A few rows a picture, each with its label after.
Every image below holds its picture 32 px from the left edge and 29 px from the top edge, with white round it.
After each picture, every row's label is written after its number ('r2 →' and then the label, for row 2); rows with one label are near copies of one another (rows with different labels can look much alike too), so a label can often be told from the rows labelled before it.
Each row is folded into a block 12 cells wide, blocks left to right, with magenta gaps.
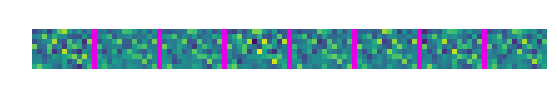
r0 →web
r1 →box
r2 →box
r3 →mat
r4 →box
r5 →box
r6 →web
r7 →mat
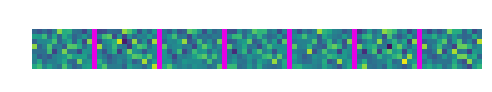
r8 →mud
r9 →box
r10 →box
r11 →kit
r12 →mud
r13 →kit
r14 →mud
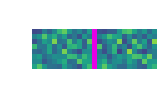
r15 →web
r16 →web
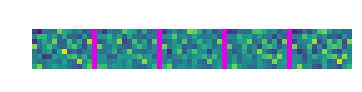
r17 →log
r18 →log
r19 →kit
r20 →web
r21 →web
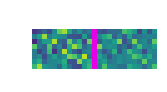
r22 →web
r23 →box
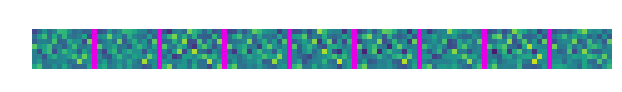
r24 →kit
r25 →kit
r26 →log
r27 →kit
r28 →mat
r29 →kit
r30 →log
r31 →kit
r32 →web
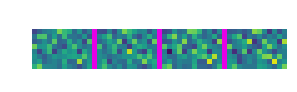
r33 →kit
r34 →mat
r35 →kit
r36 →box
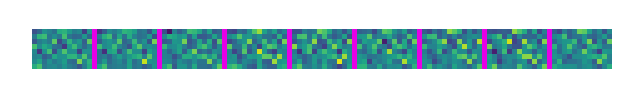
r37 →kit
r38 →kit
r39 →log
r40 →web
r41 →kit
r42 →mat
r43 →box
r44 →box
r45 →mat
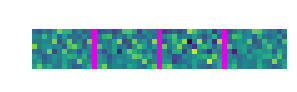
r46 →mud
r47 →box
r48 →mat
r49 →kit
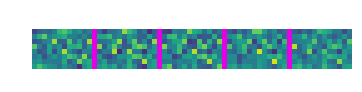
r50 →web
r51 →mud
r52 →log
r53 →mat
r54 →mud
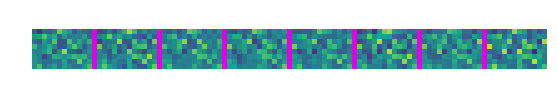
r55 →log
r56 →web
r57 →box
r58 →box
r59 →box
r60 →web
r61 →mud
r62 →mud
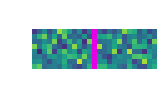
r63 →kit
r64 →mud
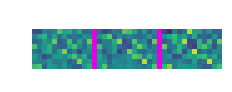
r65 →log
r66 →box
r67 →log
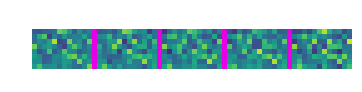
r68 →box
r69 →mat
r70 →kit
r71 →log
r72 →web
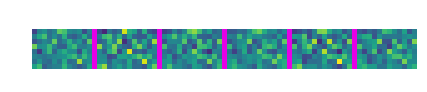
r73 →kit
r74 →log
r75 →web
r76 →web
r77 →mat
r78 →box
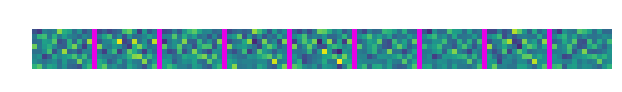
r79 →log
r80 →box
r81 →web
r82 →box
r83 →mat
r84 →log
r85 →log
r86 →box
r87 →log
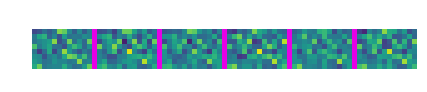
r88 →box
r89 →mat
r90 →mat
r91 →log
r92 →kit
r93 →log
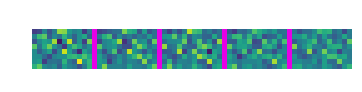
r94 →mat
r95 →box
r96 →mud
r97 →log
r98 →mud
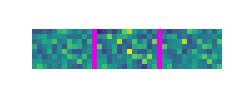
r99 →web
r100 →web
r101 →box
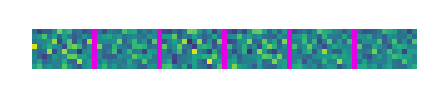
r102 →mud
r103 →mud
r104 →mat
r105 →web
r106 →mat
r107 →mud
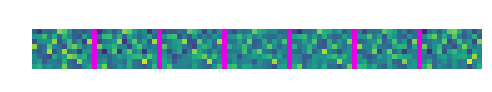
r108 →mud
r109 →kit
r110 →box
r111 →log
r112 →log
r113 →mud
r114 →kit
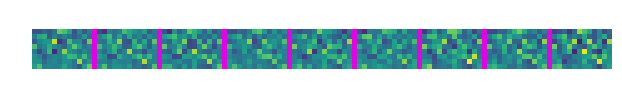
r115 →box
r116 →log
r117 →log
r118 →box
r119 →mud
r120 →log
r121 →kit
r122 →web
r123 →mat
